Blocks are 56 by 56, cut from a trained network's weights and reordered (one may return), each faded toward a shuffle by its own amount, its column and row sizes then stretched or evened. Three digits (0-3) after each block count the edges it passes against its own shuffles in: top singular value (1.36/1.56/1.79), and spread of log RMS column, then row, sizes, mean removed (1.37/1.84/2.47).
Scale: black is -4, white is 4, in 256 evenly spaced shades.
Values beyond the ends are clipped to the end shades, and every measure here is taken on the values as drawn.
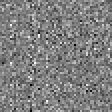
1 2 1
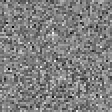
2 0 1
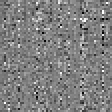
0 3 1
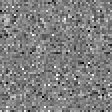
1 0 2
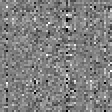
1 3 0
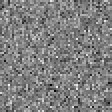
2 0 1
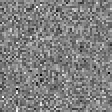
3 1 0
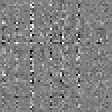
3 3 2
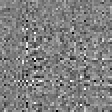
3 2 2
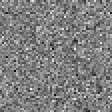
3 1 1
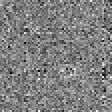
1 2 1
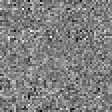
1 1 2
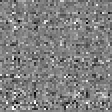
2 2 3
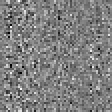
2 3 0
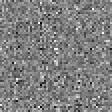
1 1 2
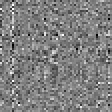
3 3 1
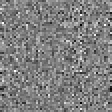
2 2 1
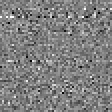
1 0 2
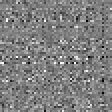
0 2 3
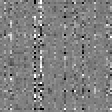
3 3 2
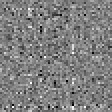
2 2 2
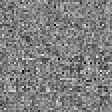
1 0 2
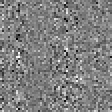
1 3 0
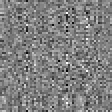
3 2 1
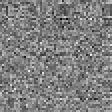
3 0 1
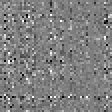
1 3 2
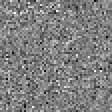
0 1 1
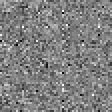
0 2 2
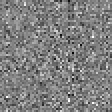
2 2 1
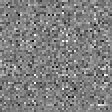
2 1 3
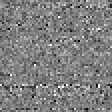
0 0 3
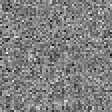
2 1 0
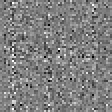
0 3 1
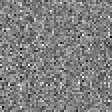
2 1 1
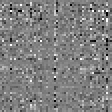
1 3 3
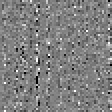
1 3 0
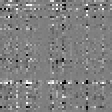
3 3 3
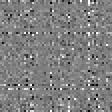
3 2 3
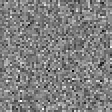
1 1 1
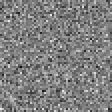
0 0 2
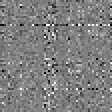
3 3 2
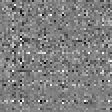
0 2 3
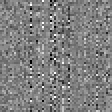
3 3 0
